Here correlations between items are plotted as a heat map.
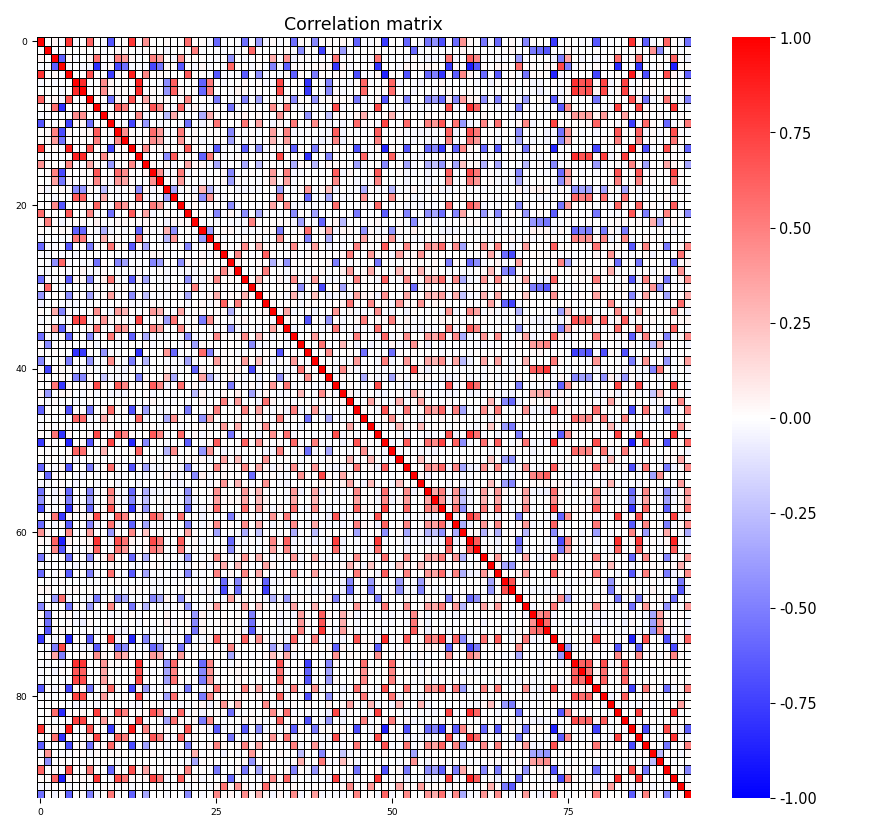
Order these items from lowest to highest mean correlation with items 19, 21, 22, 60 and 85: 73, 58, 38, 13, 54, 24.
73, 38, 54, 24, 58, 13
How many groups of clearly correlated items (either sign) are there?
5
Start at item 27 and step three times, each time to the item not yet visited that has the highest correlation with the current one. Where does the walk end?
68
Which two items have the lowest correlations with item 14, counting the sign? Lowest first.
38, 23
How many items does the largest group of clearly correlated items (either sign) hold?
29
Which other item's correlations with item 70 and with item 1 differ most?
40
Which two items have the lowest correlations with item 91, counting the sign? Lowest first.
67, 66
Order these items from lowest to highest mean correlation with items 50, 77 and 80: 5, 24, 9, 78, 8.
8, 9, 24, 78, 5
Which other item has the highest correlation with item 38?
23
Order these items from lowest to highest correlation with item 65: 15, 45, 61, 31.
15, 61, 31, 45
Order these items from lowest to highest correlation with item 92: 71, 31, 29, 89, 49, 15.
89, 15, 71, 31, 29, 49
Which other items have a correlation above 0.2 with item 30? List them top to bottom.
1, 22, 87
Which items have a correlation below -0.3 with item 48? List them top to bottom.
3, 27, 68, 74
